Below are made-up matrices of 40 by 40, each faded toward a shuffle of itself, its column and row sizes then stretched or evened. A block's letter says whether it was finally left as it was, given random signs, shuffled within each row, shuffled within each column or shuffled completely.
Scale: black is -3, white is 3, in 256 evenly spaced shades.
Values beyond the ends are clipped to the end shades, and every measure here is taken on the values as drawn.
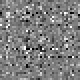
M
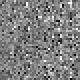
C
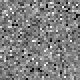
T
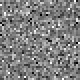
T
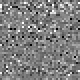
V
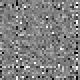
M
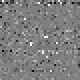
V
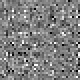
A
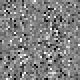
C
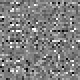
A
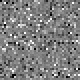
V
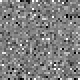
V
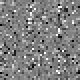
C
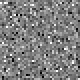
T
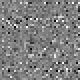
A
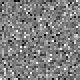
T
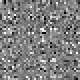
A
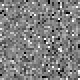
C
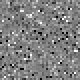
T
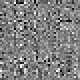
A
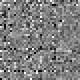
M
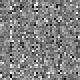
M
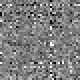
M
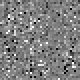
C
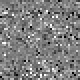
V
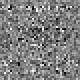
M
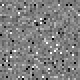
T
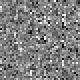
C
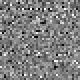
V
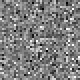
C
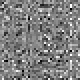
A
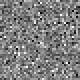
T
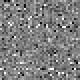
V
